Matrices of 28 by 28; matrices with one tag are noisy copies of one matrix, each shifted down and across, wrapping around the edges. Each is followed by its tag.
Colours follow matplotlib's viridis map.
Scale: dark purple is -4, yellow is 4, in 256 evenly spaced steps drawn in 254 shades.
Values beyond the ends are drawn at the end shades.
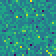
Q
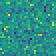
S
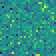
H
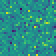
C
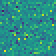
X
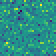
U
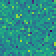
S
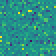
U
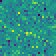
C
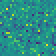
H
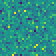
X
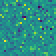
Q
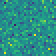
Q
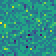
C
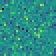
Q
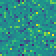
C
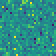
C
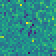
U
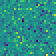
H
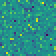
S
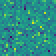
S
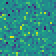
U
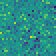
U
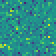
C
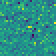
U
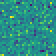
X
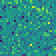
C
